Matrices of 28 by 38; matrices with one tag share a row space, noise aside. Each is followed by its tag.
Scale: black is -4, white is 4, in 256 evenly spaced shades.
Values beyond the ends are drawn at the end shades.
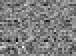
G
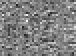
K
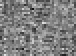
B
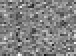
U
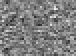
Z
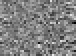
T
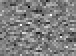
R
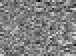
T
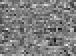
Z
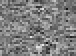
R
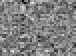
B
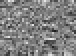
K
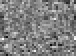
Z
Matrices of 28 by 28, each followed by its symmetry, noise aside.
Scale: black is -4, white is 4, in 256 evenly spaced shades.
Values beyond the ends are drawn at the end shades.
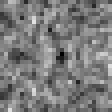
mirrored top to bottom.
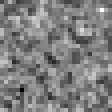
symmetric across the other diagonal.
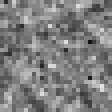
antisymmetric.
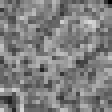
symmetric across the other diagonal.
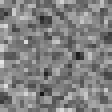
mirrored top to bottom.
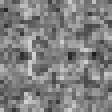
mirrored top to bottom.
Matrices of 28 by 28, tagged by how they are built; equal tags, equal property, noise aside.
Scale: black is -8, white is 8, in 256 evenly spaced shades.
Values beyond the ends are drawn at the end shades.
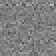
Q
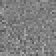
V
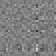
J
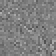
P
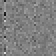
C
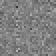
C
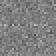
Q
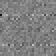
Q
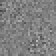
P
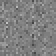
C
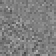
V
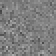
V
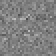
Q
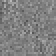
P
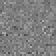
Q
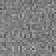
J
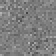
P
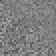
V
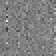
C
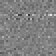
Q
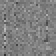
C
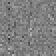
C
